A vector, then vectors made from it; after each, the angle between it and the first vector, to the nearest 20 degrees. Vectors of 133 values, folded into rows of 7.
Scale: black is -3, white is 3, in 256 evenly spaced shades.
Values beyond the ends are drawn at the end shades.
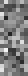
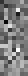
100 degrees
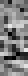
80 degrees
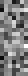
80 degrees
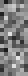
160 degrees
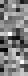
140 degrees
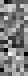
140 degrees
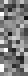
20 degrees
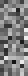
120 degrees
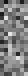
140 degrees
